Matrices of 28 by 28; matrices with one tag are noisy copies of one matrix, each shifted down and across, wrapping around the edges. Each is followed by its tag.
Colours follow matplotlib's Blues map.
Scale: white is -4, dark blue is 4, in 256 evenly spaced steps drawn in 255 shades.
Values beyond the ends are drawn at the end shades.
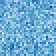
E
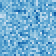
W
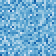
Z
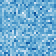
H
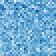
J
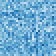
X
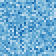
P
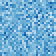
Z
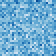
J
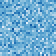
Z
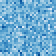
W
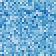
J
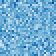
Z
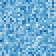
P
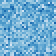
J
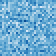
H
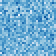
E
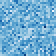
P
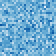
E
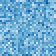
J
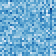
X
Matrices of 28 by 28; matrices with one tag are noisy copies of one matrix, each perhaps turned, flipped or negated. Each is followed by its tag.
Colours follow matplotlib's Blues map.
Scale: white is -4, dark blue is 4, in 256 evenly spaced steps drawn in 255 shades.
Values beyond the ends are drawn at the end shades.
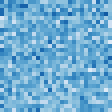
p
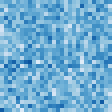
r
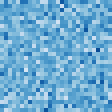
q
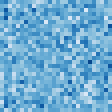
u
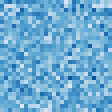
u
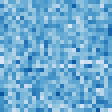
r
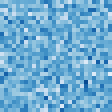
q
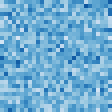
p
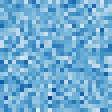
q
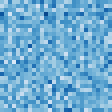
q
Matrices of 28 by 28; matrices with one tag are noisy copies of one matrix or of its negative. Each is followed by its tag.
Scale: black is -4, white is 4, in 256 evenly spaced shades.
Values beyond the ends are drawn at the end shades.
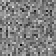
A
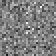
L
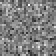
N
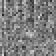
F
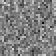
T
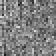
F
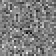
L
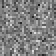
T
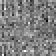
F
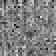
F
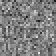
A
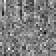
F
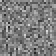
A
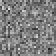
A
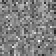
T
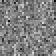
T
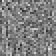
A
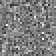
L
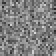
T
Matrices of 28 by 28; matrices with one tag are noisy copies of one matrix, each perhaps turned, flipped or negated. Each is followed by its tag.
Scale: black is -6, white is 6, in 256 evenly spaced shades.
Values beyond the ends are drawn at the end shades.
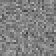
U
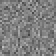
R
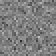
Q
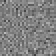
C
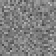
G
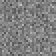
G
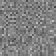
C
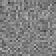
C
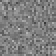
U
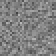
R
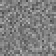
U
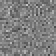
C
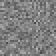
R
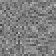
R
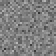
G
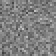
U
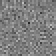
C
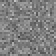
R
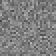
C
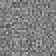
C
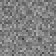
Q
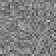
R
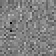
C
